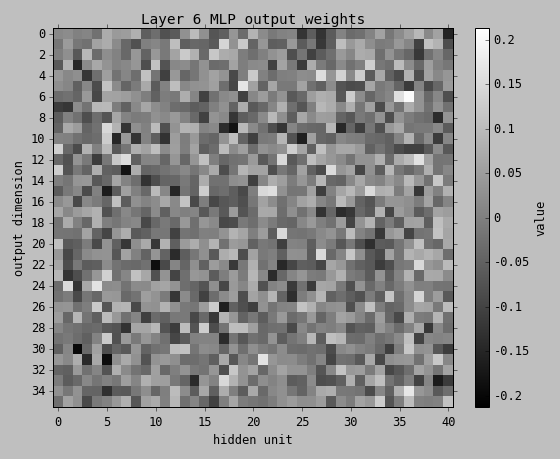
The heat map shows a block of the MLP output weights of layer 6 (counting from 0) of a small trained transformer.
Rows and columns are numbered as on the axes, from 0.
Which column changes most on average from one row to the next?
7
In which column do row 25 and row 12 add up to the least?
24
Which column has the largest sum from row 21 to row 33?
36
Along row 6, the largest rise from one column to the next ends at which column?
30
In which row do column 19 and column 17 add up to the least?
26
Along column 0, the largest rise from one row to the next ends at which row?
13
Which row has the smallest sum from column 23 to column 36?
22
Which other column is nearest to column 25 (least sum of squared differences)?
11
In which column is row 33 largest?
17
